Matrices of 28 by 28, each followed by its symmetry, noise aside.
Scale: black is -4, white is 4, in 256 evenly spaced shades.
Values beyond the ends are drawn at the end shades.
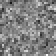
symmetric.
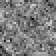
symmetric across the other diagonal.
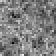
symmetric across the other diagonal.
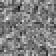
antisymmetric.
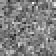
no symmetry.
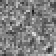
symmetric.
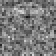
mirrored left to right.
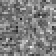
no symmetry.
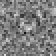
mirrored left to right.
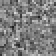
antisymmetric.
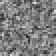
symmetric.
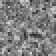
no symmetry.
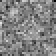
symmetric.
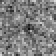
symmetric.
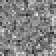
symmetric.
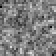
symmetric.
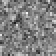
no symmetry.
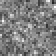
symmetric across the other diagonal.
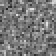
symmetric across the other diagonal.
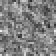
symmetric across the other diagonal.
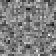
mirrored left to right.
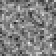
symmetric across the other diagonal.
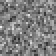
no symmetry.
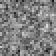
no symmetry.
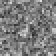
no symmetry.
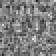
no symmetry.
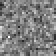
no symmetry.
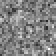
symmetric.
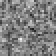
no symmetry.
